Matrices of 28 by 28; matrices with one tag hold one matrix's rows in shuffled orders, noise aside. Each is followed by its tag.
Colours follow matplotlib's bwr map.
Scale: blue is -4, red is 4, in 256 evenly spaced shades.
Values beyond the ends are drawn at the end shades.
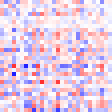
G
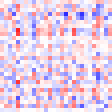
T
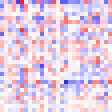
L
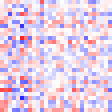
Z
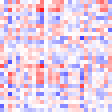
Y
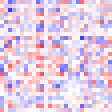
Y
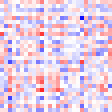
Y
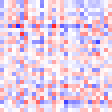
L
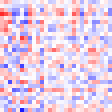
Z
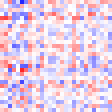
Z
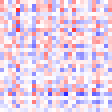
T
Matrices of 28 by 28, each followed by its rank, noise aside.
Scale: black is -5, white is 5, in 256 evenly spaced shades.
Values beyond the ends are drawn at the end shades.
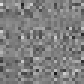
four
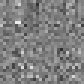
six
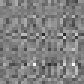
three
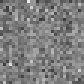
eight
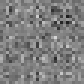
three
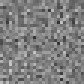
eight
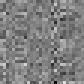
four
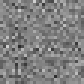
eight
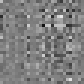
three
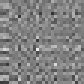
three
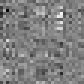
three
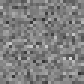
eight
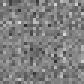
six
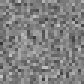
eight
